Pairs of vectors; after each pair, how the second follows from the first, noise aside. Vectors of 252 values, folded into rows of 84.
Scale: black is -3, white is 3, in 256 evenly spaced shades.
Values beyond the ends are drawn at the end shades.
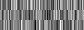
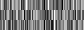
reversed, negated.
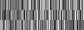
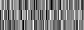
reversed, negated.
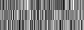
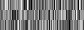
wrapped around, negated.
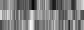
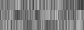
wrapped around, shrunk.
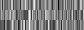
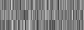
shrunk.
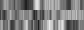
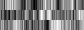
reversed, negated.
